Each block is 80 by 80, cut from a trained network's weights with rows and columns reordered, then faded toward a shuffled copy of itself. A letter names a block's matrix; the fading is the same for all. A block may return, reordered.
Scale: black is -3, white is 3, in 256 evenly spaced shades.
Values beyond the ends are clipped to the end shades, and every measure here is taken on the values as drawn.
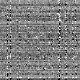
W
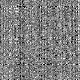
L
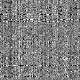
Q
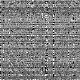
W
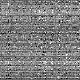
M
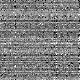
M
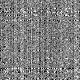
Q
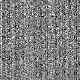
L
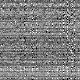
M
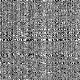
Q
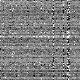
W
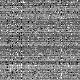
M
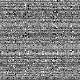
M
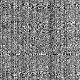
Q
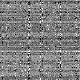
W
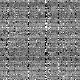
W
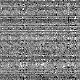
M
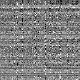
M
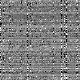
W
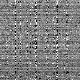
W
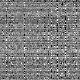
W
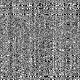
Q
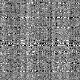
Q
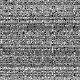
M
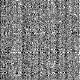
L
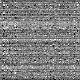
M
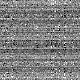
M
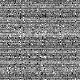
M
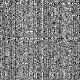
L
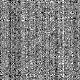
L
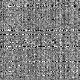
Q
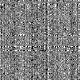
L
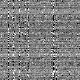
W
